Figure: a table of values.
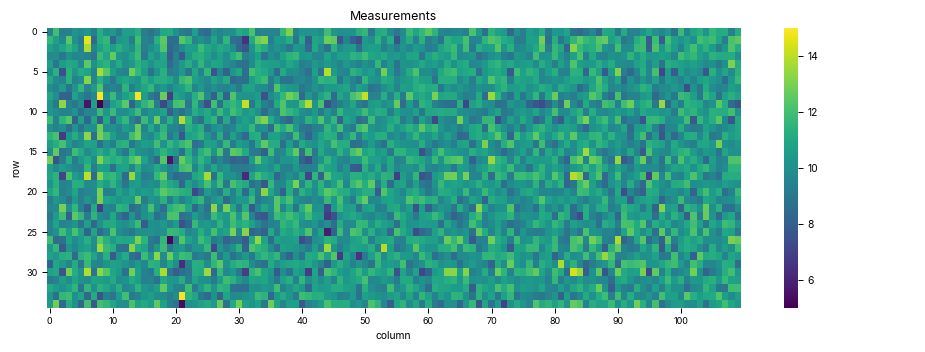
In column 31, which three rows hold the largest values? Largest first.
9, 25, 23
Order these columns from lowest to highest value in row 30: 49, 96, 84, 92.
92, 49, 96, 84
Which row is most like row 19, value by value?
15
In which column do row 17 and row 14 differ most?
106
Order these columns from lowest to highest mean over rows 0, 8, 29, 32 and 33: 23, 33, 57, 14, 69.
69, 33, 23, 57, 14
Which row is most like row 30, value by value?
18
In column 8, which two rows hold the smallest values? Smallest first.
9, 22
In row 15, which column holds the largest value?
85
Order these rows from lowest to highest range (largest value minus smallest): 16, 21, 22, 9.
21, 22, 16, 9
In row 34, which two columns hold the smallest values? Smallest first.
21, 72
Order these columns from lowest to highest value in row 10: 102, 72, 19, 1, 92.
19, 72, 1, 92, 102
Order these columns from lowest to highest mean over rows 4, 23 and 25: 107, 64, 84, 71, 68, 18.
84, 64, 18, 107, 71, 68
